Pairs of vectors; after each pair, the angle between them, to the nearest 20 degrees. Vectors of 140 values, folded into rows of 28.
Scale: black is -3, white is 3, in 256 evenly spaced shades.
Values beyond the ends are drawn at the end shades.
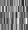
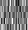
100 degrees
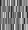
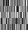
100 degrees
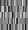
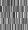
80 degrees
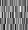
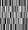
40 degrees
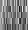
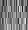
160 degrees
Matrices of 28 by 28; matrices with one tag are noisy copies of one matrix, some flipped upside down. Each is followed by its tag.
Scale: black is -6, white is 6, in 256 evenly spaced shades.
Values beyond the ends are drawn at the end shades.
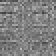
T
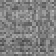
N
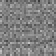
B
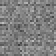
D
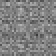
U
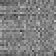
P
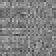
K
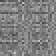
T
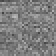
T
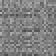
B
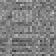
N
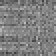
P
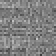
K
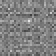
B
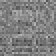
N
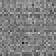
B
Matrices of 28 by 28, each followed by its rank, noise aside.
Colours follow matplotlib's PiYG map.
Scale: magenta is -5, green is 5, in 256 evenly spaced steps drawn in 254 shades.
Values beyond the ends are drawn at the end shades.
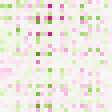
three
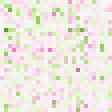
eight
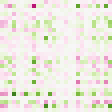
three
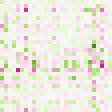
four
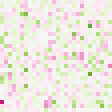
eight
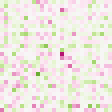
six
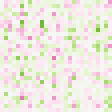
four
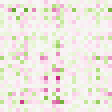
four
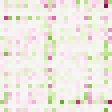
three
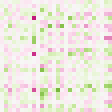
three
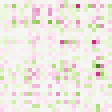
four
